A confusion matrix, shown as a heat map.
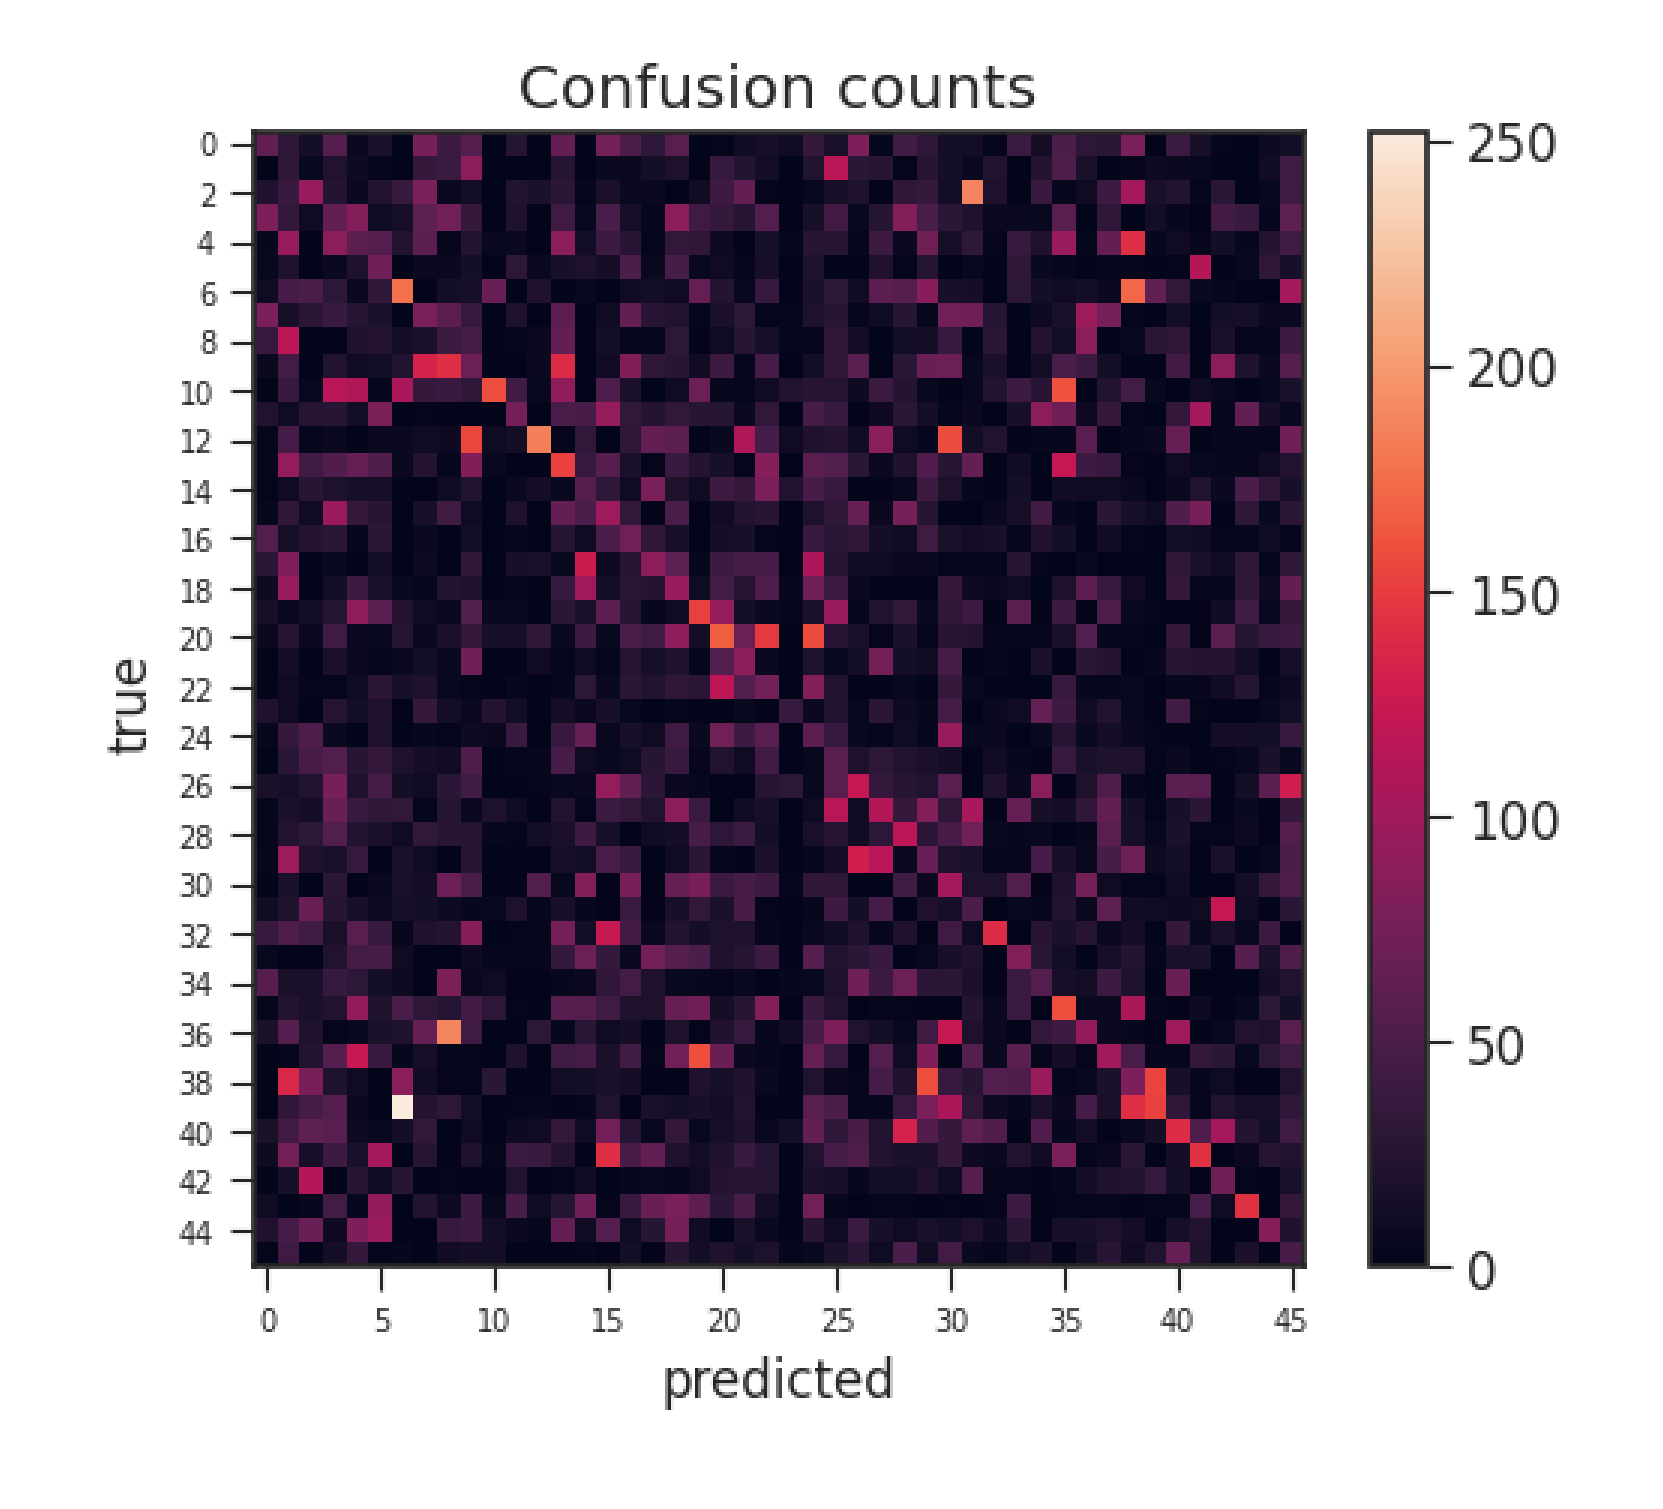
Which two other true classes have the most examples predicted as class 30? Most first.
12, 36
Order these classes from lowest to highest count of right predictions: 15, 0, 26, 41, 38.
0, 38, 15, 26, 41
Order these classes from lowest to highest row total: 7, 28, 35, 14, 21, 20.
21, 14, 28, 7, 35, 20
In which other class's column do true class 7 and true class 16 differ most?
36
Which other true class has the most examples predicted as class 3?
10
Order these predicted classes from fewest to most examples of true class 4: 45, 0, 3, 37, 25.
0, 25, 45, 37, 3
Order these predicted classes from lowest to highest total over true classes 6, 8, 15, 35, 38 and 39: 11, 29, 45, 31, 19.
11, 31, 19, 45, 29
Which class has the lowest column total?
23
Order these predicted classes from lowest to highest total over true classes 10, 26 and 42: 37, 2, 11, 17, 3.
17, 11, 37, 2, 3
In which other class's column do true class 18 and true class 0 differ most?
14
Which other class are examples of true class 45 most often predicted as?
40
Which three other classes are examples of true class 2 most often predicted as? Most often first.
31, 38, 7
